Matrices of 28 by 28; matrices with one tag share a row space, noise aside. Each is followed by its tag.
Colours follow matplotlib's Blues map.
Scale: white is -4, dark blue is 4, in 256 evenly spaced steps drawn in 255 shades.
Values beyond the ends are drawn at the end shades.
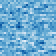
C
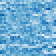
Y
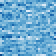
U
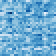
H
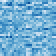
H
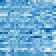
Y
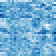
Y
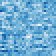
H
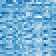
H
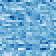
U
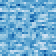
C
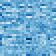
U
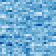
H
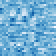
C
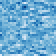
C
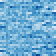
Y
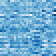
Y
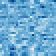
C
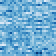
H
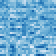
C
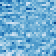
U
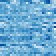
Y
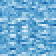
C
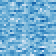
C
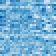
Y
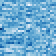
U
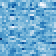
C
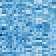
H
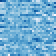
Y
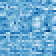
Y
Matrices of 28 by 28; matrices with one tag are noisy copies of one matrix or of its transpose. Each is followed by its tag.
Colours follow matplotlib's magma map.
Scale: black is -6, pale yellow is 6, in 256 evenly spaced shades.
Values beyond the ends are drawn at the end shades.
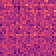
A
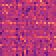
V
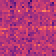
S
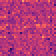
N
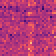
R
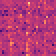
S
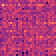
V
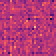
A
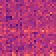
R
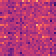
N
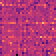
V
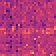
R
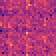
S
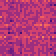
N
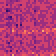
R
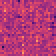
V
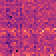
R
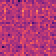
V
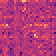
N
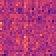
N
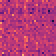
N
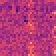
R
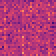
V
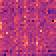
N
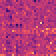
R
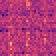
S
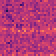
R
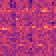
S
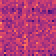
N
